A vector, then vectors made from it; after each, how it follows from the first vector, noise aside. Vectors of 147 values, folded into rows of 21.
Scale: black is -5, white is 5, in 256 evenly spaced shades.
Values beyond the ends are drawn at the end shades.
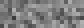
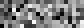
scaled up.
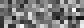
scaled up.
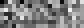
reversed, negated, scaled up.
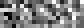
reversed, negated, scaled up.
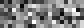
scaled up.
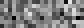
scaled up.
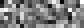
reversed, negated, scaled up.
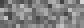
reversed, negated.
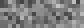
reversed, negated.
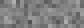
wrapped around, shrunk.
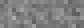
negated, shrunk.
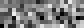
scaled up.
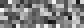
reversed, negated, scaled up.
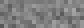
shrunk.
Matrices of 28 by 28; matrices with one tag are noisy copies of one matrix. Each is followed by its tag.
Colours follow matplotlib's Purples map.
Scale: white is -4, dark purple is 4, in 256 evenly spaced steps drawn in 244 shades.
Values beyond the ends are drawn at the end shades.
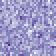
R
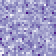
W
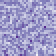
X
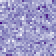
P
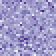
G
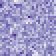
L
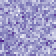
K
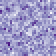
R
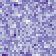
L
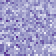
X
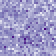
G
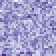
L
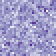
R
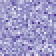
X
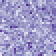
W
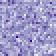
X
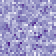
R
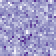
G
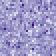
R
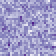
R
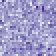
W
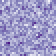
R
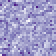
L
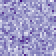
G
